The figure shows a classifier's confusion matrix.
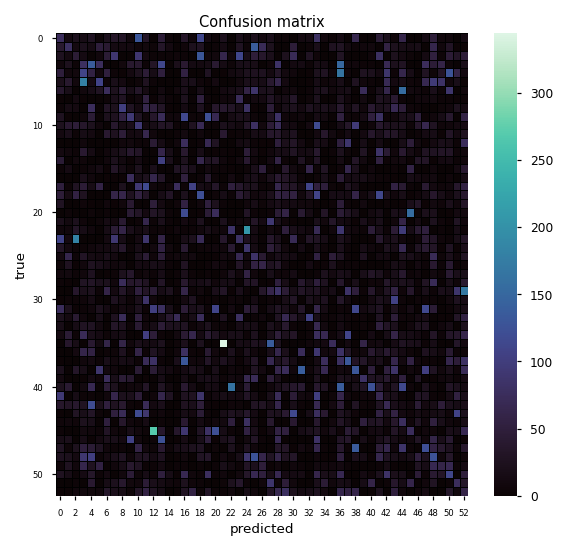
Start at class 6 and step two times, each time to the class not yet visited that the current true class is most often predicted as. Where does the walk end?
24
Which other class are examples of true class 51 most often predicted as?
27
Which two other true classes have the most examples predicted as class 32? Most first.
17, 15
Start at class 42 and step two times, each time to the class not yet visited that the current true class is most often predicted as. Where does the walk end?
36
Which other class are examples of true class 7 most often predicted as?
23
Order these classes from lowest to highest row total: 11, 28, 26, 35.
26, 11, 28, 35
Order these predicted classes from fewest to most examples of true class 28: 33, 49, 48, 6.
49, 6, 33, 48
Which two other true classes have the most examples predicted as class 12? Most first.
45, 31
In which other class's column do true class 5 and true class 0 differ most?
3
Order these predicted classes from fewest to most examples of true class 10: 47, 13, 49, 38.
49, 13, 47, 38
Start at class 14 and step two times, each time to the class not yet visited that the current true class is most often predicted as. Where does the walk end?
41
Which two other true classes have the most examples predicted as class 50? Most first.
4, 6
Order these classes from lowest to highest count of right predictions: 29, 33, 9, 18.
29, 33, 9, 18
